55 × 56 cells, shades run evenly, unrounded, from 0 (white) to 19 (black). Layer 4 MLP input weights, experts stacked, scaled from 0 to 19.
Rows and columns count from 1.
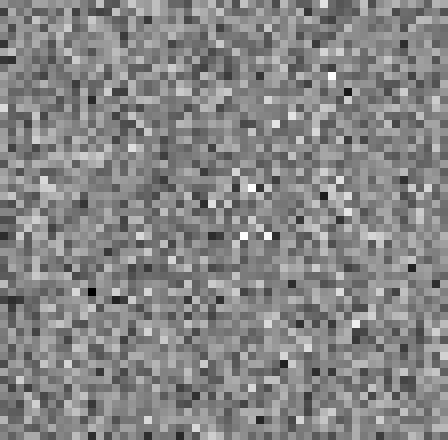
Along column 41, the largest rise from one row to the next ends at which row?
25
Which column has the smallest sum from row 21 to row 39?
48
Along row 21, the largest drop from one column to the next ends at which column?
2
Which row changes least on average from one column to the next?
35
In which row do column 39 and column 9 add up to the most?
50
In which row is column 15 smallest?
37
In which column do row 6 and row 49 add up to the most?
51
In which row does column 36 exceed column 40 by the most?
17
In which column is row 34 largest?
52
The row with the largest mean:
55
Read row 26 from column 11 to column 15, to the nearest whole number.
15 8 10 9 10
